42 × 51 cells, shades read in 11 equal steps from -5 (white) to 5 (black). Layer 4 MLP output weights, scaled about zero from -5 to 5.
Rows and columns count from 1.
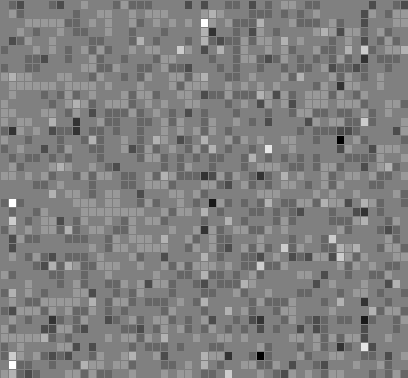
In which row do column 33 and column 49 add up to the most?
40
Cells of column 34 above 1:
2
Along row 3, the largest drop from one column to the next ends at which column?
26
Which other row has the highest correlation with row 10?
16
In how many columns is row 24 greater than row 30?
18
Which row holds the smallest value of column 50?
32
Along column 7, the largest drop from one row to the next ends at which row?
30
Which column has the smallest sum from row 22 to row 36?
43
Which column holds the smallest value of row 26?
9
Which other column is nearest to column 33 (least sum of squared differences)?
7
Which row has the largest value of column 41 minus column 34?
17
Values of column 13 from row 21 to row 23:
0 0 0
